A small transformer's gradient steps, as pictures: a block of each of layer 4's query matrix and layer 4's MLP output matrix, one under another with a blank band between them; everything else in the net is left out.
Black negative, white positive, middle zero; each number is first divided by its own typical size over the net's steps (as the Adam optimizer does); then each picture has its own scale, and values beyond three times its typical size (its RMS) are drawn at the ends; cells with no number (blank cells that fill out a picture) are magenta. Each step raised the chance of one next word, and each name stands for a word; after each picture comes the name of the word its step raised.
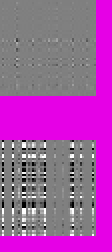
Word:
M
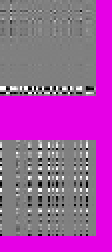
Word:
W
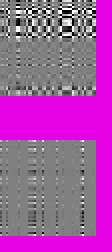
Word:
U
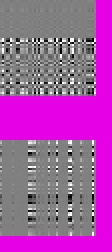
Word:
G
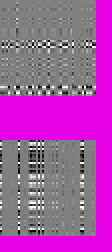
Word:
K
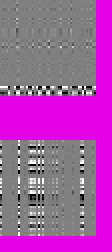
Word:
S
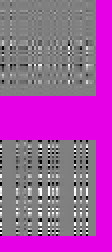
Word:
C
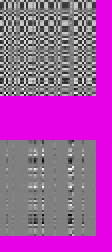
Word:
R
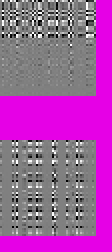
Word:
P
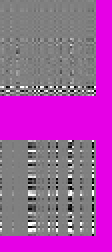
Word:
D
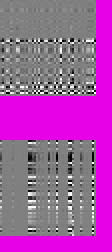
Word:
K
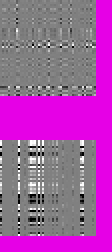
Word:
G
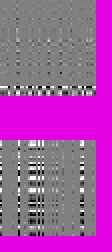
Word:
W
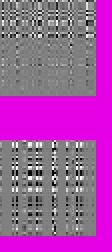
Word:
W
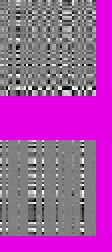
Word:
D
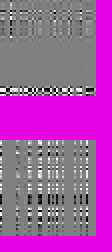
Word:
G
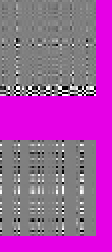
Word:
C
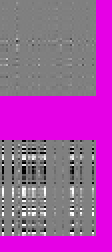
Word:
C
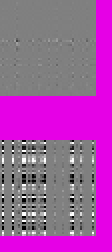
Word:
P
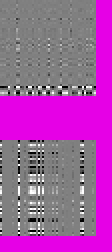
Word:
C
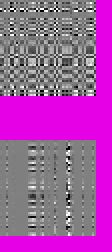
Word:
S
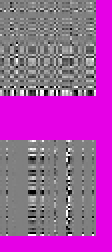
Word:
U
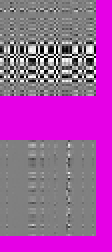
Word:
M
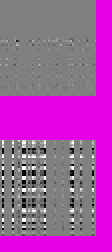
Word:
W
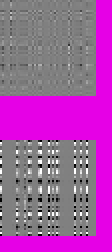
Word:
P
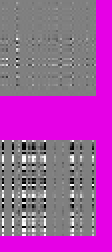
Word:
D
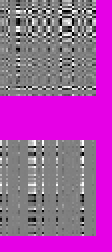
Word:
G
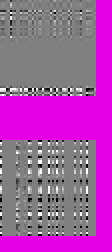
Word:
P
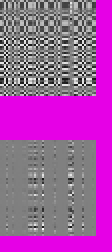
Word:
D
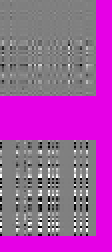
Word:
D
